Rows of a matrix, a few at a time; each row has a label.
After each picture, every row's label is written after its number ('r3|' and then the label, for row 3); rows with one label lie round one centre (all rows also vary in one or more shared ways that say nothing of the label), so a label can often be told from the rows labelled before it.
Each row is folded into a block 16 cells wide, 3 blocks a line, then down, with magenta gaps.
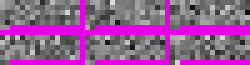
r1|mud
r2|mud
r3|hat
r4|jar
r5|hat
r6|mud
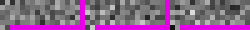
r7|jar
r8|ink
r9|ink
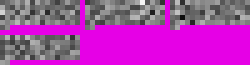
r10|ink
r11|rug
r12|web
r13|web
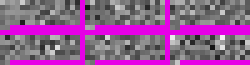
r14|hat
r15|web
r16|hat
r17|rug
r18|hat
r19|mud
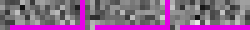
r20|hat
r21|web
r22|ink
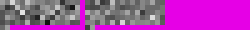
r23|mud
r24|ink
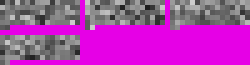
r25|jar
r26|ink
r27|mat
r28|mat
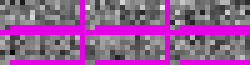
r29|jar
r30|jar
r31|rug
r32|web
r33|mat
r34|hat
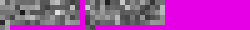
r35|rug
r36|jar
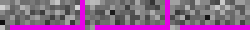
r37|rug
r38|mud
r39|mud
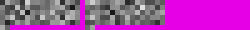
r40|mud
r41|mud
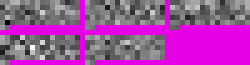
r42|mud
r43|hat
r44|mat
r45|hat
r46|hat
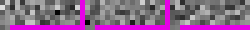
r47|jar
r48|rug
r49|web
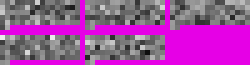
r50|ink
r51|mat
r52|mat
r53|mud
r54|rug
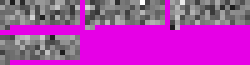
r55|jar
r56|rug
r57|ink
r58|mat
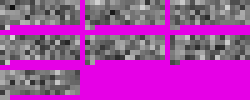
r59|ink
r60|mud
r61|mud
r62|ink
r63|web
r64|jar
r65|rug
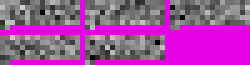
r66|rug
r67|ink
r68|web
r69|mud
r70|mud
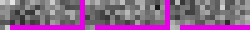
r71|mud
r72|mud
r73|web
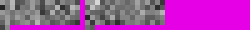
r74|ink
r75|mud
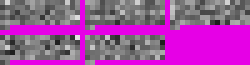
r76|web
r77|mud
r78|rug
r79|web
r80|hat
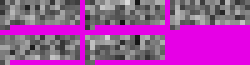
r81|jar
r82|mat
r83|jar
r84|ink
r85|mat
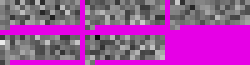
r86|hat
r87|ink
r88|web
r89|jar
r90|web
